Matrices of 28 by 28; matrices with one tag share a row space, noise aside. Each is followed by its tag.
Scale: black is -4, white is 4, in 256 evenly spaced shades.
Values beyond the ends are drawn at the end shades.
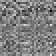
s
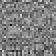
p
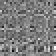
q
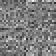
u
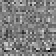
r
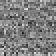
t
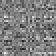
r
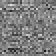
p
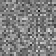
s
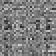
r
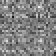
q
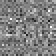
u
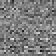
t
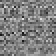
t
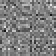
s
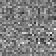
s
